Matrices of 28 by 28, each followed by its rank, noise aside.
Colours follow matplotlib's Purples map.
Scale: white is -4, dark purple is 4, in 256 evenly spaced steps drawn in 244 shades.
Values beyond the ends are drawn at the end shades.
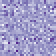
eight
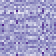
four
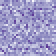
eight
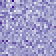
eight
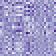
four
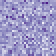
six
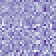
four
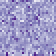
six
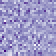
six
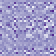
three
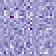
four
